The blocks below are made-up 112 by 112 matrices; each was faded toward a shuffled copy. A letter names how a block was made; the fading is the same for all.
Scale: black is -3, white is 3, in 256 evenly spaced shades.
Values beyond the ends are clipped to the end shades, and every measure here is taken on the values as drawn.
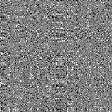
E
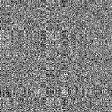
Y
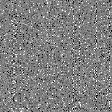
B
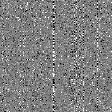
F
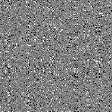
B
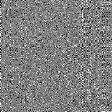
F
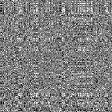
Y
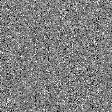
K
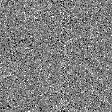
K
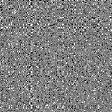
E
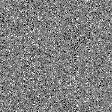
K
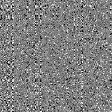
F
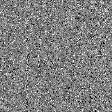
K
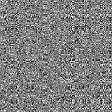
Y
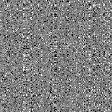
E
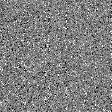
K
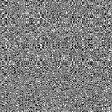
Y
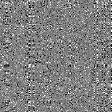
F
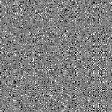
E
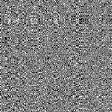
Y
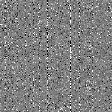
F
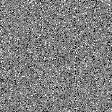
K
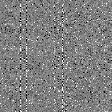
F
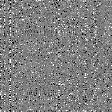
B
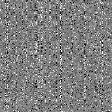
F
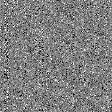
K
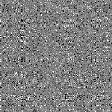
E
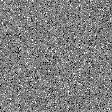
K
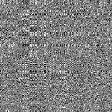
Y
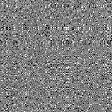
E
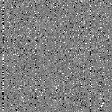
B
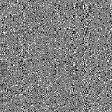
B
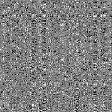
E
